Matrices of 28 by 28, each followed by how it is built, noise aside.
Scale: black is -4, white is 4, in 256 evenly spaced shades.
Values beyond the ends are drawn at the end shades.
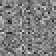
low rank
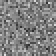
noise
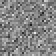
Hankel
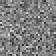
noise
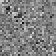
banded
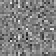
low rank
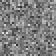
noise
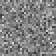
noise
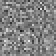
low rank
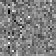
uneven columns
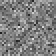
Hankel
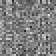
blocks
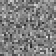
noise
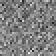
Hankel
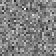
noise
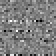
uneven rows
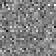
uneven rows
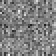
blocks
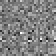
low rank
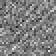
Hankel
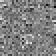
low rank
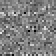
uneven rows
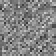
Hankel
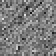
Hankel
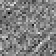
Hankel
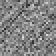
Hankel
